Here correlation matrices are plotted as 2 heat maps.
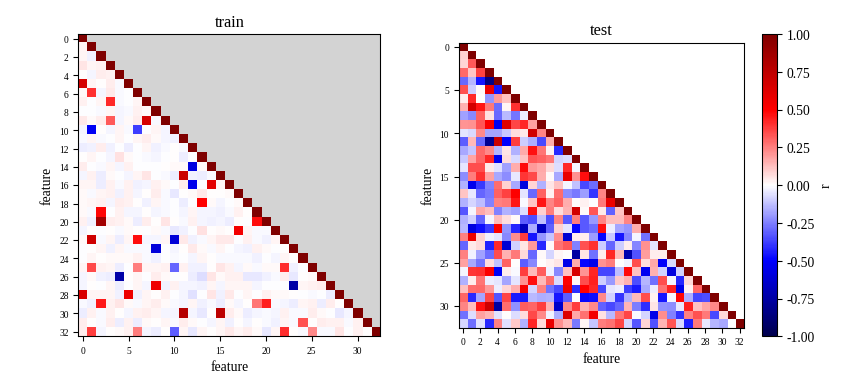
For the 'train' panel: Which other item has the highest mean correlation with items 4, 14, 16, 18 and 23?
13
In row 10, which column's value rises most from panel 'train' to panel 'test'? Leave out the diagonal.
32
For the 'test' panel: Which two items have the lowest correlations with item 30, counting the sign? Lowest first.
4, 11
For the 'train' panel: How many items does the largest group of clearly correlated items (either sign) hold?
6
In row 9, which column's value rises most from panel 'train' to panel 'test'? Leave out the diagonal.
5
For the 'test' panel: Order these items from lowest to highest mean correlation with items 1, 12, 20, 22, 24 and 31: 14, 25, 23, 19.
25, 19, 23, 14
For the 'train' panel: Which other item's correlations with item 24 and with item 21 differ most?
17
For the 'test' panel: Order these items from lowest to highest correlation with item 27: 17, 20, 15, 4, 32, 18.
20, 17, 4, 18, 32, 15
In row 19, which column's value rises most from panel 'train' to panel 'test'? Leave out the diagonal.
13
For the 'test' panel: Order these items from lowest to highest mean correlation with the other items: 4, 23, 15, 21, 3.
21, 4, 23, 3, 15
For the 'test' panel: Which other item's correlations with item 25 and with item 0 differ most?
28
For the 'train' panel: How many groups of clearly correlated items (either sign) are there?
11
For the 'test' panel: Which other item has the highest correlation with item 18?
17
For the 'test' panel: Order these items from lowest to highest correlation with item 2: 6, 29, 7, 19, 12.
29, 6, 19, 12, 7
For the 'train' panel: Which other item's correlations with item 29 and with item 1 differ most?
22
